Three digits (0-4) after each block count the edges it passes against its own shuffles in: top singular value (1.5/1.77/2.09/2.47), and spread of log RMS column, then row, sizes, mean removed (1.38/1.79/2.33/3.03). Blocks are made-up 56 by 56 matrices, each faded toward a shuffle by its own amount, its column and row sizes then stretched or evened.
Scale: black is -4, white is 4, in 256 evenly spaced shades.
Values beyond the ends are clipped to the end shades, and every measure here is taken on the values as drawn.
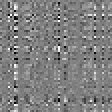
4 4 3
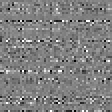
3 1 4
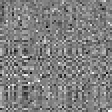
4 1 2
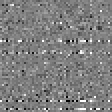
3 1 3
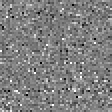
0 0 1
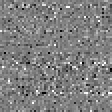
1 0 3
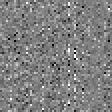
1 3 0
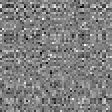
4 1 2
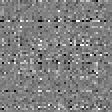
3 2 3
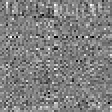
3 2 2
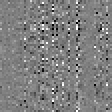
3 4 0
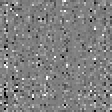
1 3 1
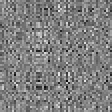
3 2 2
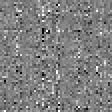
0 4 1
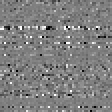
1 0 4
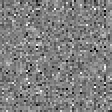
2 2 0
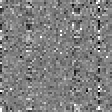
3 3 1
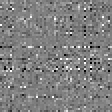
2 2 3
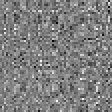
3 2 0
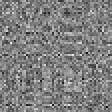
3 0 2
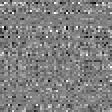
3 0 4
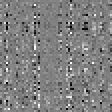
2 4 2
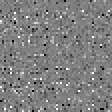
0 1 2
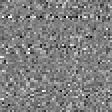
2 0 3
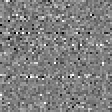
1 0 3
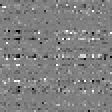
3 2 3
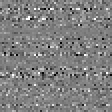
1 0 4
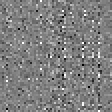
2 3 1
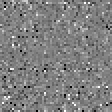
0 1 2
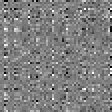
4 3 2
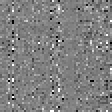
0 3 1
